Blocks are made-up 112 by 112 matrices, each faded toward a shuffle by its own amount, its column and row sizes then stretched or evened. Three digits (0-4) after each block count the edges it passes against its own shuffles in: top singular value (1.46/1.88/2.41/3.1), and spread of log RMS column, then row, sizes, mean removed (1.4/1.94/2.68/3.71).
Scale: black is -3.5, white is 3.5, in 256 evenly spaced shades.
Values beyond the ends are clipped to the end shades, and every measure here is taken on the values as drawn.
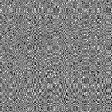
4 2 1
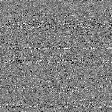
1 0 3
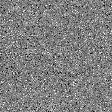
1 0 1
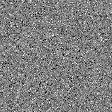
0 0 0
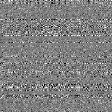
3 1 4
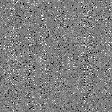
2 2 1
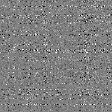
1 2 3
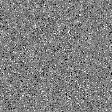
0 1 1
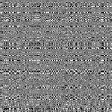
4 2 4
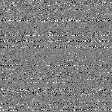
0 0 4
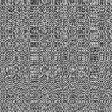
4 2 3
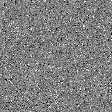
0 1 1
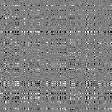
4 3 4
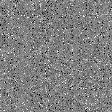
1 2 1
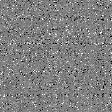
2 1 2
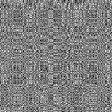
4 2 1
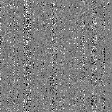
1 4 1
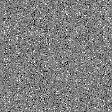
0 2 0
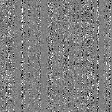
1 4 0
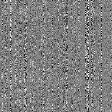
2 4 0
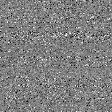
0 0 3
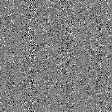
1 3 1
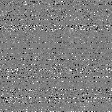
1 1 4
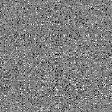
2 2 2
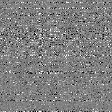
2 1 4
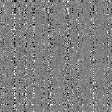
3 4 2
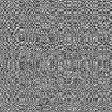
4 1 3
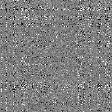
1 3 3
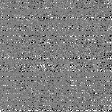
1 2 4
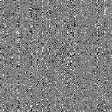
3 3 1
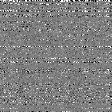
2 1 4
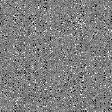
1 3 1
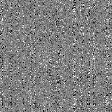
2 3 0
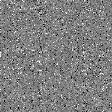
1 2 0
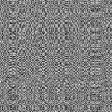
4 3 2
